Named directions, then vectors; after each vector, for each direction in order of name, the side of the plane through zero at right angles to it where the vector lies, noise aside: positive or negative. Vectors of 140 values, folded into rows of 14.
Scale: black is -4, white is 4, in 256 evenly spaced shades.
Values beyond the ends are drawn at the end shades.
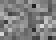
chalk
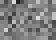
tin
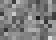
negative, negative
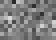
positive, negative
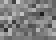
positive, negative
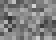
negative, positive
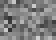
negative, positive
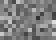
positive, negative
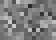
positive, negative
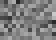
negative, positive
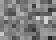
positive, positive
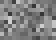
positive, negative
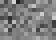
negative, positive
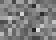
positive, negative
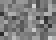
negative, negative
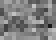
negative, negative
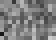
negative, negative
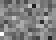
positive, positive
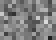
positive, positive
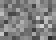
positive, positive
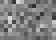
positive, negative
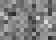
positive, positive
